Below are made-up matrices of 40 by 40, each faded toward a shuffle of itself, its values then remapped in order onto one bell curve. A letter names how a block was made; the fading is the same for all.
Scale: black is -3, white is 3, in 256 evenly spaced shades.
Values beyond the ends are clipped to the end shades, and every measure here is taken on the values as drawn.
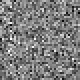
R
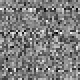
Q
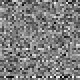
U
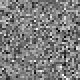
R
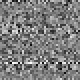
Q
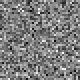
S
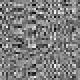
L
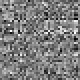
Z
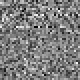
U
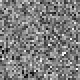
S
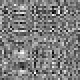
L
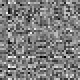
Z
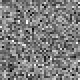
S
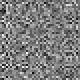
L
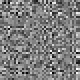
L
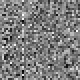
R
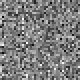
R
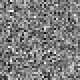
R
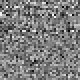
U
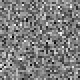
S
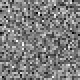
S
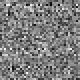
U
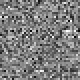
U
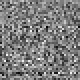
U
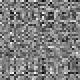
L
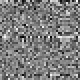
Z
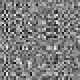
L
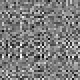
L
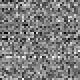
Q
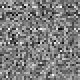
U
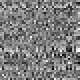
Z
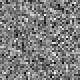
R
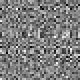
L
